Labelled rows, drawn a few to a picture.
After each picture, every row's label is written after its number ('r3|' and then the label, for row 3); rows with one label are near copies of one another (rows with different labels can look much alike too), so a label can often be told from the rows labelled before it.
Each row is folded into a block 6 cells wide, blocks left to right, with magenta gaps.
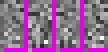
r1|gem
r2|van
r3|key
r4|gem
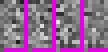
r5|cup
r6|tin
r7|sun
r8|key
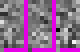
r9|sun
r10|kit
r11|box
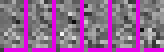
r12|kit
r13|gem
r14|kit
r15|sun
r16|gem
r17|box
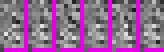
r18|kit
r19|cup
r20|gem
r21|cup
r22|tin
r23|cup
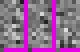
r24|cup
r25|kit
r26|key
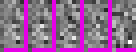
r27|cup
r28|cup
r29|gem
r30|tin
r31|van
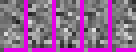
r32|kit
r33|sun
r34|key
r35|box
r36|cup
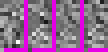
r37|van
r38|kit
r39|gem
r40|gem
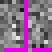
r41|tin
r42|van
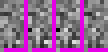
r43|van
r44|box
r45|box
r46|key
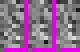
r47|gem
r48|cup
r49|tin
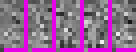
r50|kit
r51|tin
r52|key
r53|van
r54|kit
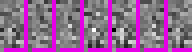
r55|box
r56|gem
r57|tin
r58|key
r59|box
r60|tin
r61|box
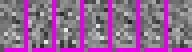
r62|kit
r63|van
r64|key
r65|tin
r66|kit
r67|gem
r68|box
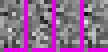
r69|key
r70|gem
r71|sun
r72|sun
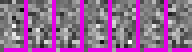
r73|tin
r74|box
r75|box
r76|cup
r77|van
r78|cup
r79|sun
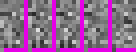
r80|van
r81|key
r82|key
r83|sun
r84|kit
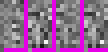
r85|cup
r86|van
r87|sun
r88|van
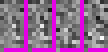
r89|tin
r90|tin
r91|box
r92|gem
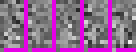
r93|gem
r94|sun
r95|tin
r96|sun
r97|van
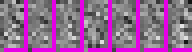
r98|gem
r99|kit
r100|tin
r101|van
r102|kit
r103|gem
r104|cup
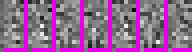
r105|cup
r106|tin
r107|sun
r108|key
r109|tin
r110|van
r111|gem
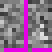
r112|sun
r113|tin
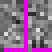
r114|kit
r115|key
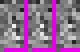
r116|tin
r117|tin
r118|cup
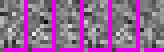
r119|key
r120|kit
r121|cup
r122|sun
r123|kit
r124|box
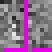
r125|tin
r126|sun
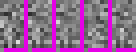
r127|van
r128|sun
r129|sun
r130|gem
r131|key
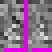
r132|gem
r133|tin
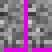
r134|sun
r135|sun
